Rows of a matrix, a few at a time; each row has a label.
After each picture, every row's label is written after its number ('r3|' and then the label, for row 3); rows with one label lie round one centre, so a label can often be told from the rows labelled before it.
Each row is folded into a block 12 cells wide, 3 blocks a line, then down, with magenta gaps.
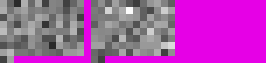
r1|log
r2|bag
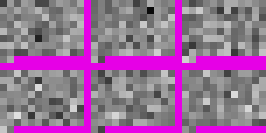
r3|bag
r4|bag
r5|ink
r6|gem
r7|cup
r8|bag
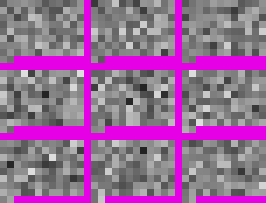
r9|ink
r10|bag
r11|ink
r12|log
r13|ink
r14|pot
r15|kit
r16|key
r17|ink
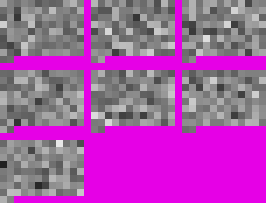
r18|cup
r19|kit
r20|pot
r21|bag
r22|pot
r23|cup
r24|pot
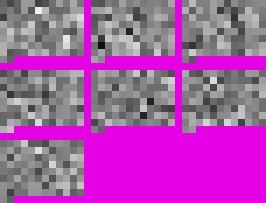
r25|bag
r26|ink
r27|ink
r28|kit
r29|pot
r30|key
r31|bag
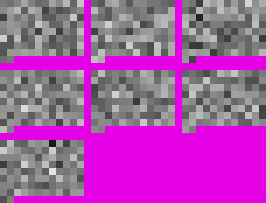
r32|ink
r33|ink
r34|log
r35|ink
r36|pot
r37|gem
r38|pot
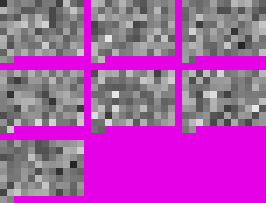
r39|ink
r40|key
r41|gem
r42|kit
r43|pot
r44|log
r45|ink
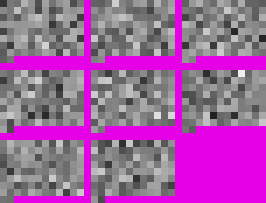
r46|ink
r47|ink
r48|gem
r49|bag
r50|ink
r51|pot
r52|pot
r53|log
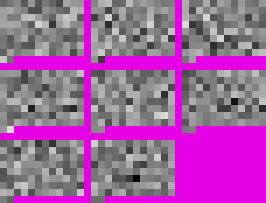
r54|ink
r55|gem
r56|log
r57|kit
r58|ink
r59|gem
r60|cup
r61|key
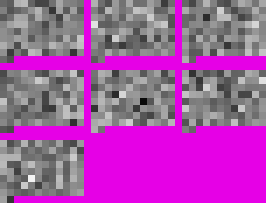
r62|bag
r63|log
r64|bag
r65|bag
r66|gem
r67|cup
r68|log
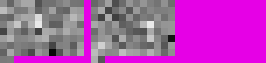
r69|ink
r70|gem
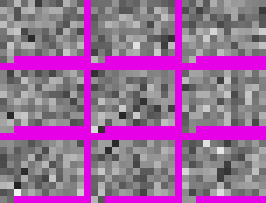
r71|cup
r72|ink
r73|kit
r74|cup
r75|gem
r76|ink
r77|pot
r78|gem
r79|bag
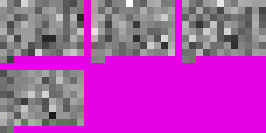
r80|log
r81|log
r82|log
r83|pot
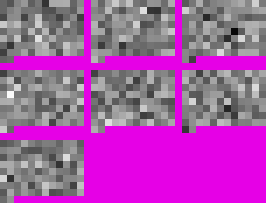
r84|ink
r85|log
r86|gem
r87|gem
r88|pot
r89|log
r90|ink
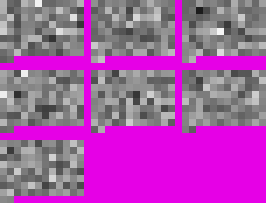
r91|log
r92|key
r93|kit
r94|log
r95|kit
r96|cup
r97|cup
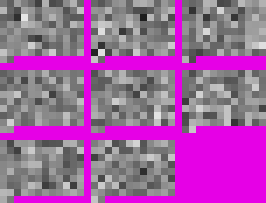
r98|cup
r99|ink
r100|bag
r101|ink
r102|bag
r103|ink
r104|cup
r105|gem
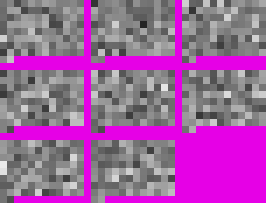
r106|ink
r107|ink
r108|log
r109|pot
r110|log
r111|pot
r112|log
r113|kit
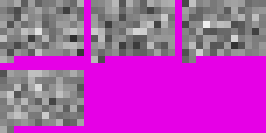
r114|kit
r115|log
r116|pot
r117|gem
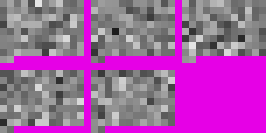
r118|pot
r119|ink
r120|key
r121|ink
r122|cup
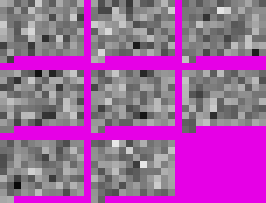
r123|log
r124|cup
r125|bag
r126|cup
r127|cup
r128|log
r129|kit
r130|bag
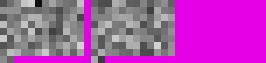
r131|ink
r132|ink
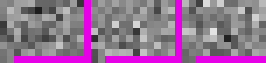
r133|key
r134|pot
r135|log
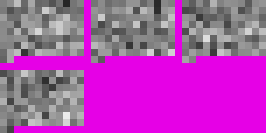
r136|kit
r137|pot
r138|kit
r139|bag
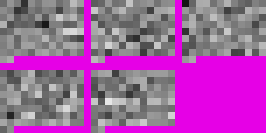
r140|kit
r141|gem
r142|ink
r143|cup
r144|kit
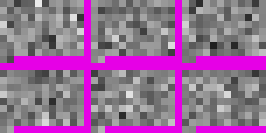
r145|log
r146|kit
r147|log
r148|ink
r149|ink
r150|ink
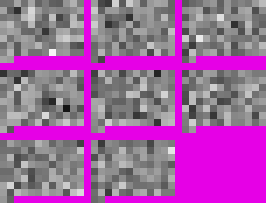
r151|cup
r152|log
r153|ink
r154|gem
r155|pot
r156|ink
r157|pot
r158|cup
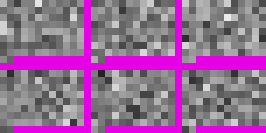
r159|log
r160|pot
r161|key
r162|bag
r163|cup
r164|cup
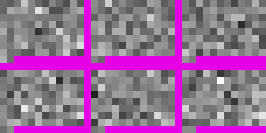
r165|bag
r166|gem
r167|cup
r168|kit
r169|pot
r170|bag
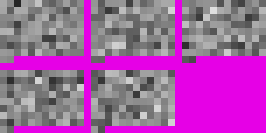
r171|log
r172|cup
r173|cup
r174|bag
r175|bag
